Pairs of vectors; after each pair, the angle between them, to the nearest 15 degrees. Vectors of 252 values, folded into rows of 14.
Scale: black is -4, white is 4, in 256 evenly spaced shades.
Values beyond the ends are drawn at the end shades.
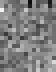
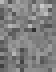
90 degrees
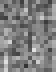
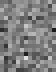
105 degrees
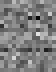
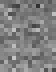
105 degrees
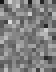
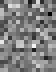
45 degrees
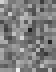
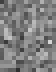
150 degrees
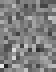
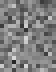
60 degrees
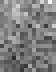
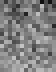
150 degrees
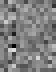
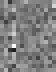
150 degrees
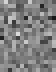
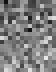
135 degrees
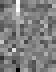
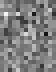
105 degrees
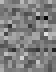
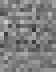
75 degrees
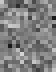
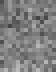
120 degrees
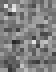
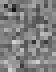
165 degrees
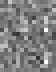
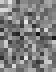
60 degrees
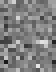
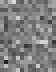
30 degrees
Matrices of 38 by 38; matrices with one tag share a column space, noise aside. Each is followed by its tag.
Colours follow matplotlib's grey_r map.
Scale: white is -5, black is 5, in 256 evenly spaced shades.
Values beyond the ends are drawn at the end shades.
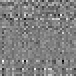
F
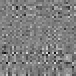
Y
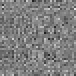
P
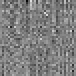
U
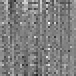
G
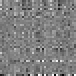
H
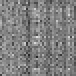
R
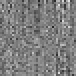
U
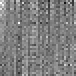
G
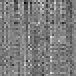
G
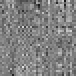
U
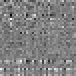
F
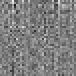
U
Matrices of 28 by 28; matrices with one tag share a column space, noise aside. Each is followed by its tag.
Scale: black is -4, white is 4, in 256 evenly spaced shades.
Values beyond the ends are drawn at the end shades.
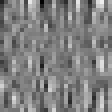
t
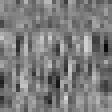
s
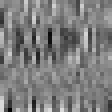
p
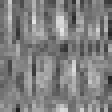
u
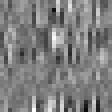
p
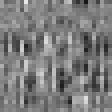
s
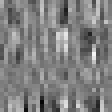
p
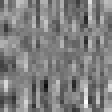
t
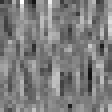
u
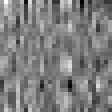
t
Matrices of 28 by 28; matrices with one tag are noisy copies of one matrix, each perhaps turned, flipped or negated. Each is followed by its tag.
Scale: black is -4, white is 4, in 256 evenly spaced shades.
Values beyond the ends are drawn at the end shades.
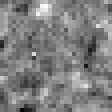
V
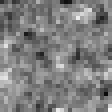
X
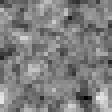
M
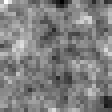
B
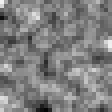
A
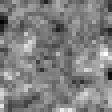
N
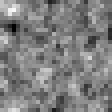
M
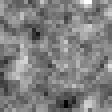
V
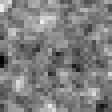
B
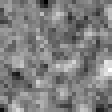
A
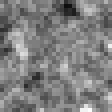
V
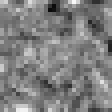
N
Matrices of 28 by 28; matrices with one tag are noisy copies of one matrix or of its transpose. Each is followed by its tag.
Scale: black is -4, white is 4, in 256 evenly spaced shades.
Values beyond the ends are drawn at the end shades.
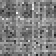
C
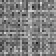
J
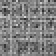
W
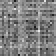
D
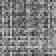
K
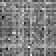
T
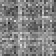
C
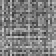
K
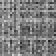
D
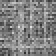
T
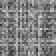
W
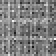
D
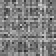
W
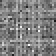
W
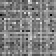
J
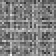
J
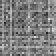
K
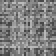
T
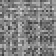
D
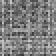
K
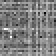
K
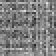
K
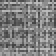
K
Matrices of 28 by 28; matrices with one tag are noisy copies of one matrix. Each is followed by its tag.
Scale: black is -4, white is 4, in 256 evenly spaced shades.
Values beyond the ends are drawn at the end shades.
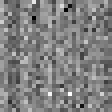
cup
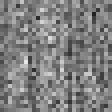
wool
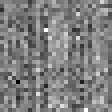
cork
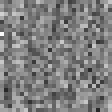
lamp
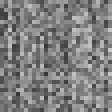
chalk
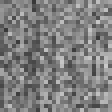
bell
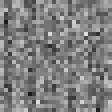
lamp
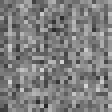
chalk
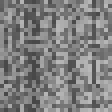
bell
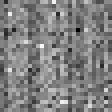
wool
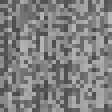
chalk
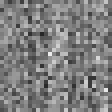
cork
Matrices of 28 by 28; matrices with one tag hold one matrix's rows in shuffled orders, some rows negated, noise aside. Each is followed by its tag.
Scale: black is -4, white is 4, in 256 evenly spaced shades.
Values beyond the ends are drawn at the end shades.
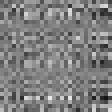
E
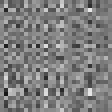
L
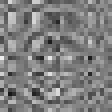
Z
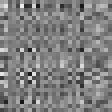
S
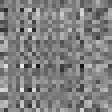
S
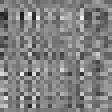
S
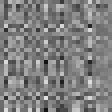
L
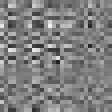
Z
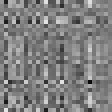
L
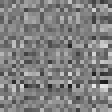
E
